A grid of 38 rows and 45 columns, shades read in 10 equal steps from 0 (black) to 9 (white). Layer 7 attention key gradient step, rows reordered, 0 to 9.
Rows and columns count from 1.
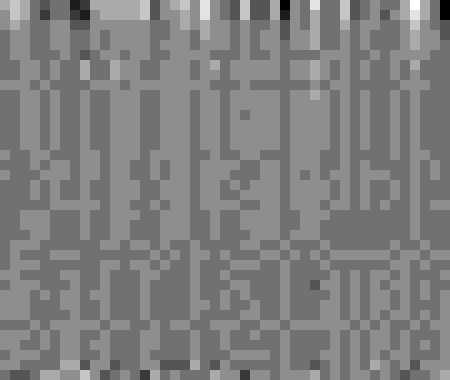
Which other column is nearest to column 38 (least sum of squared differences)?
20
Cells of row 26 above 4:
23
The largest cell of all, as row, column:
1, 42
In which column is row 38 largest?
9
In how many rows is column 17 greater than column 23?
19
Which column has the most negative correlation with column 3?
16
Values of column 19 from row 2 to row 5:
6 6 5 5
